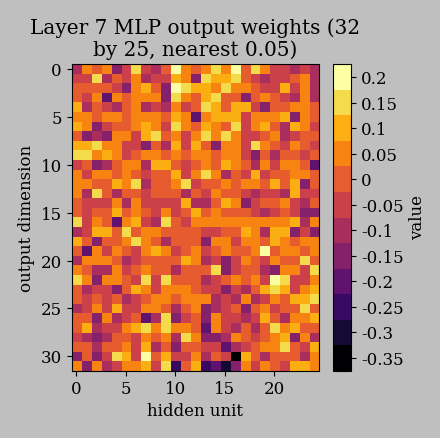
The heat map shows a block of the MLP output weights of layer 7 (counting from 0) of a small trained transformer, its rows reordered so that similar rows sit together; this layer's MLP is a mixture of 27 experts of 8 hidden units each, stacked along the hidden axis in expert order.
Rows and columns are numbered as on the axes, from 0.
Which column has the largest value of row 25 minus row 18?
2
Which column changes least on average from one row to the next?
5
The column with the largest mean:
6
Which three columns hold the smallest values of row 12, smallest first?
23, 7, 12
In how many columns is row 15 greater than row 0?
9
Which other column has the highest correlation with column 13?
10
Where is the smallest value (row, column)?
30, 16
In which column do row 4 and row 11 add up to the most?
13
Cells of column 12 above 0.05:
4
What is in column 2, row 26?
-0.15
